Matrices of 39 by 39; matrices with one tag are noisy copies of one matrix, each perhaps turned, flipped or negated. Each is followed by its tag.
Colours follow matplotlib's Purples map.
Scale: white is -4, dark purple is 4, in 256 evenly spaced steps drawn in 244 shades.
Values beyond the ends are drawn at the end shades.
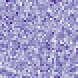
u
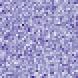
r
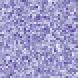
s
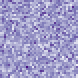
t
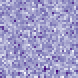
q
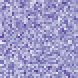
t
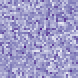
u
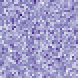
t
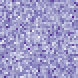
s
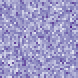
q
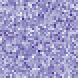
u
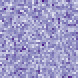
q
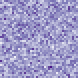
t
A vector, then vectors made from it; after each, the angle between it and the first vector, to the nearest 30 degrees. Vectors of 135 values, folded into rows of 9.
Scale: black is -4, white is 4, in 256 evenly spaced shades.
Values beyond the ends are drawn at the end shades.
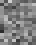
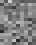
30 degrees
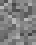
90 degrees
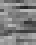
90 degrees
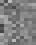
30 degrees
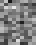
150 degrees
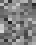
150 degrees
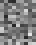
120 degrees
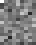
90 degrees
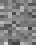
90 degrees
